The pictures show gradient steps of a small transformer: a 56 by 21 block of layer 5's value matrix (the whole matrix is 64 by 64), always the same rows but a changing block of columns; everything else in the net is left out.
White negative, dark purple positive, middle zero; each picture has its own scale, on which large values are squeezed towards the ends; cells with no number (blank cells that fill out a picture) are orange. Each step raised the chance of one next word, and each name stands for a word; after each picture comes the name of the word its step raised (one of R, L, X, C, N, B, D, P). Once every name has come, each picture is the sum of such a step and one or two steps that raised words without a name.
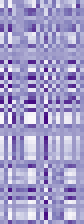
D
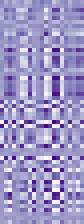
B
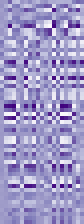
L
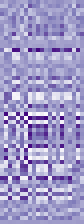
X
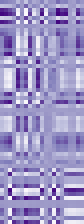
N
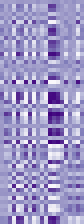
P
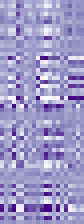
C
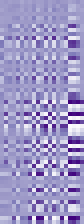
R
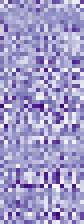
D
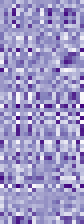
X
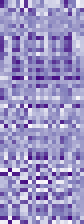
B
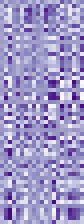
R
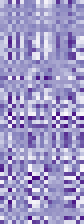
X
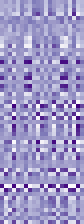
N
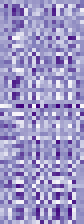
L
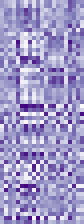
L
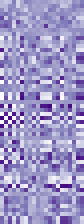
X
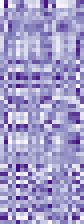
D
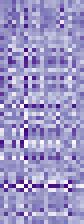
B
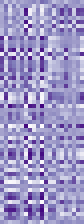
B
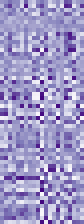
X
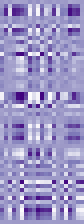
P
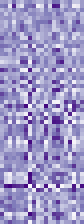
D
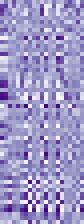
C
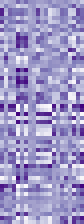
X
